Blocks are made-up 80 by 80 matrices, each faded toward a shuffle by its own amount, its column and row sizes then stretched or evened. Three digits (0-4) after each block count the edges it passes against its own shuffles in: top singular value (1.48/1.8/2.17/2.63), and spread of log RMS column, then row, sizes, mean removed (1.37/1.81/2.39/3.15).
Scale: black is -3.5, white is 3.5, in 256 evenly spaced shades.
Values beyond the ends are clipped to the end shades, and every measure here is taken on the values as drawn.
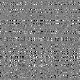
3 2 4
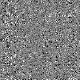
0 3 2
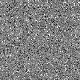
1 0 0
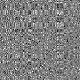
4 2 0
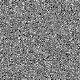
1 1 1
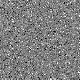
1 0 0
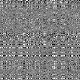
4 2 4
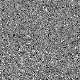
0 2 1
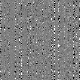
1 4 1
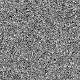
0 1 1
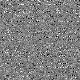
1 0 3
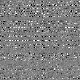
1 1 4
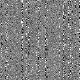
1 4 0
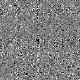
1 2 2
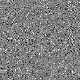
2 1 1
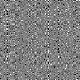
4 3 1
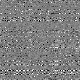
3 0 4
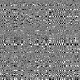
4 2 4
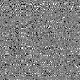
3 0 3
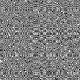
4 0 1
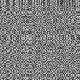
4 0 2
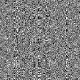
3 3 0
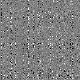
1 4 2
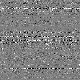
3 0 4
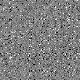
2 1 2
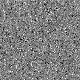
0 0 0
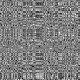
4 0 3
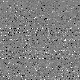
0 0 3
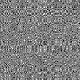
4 1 2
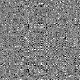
3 2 2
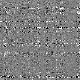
0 3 4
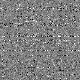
1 1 3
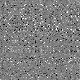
2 0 2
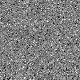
1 0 0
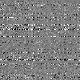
2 2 4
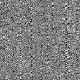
3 3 0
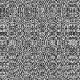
4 2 1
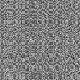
4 0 0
